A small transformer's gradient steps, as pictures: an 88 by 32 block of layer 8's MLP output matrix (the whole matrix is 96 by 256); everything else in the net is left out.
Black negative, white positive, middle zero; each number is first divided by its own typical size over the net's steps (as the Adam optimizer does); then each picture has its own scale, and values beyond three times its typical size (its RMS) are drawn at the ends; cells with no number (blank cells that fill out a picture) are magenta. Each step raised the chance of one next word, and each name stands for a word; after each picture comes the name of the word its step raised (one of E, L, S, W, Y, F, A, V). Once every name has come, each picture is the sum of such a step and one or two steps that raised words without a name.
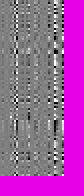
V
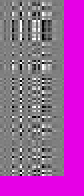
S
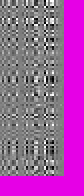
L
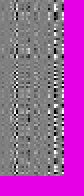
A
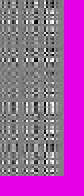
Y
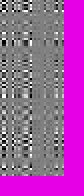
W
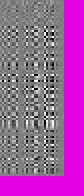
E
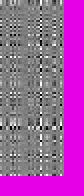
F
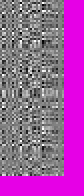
W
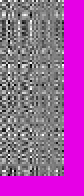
S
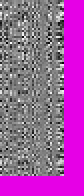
S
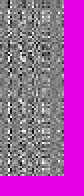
Y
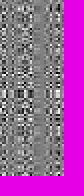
A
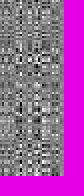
Y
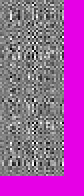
V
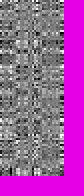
W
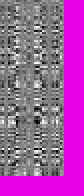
E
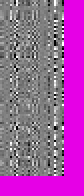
F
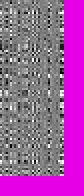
Y
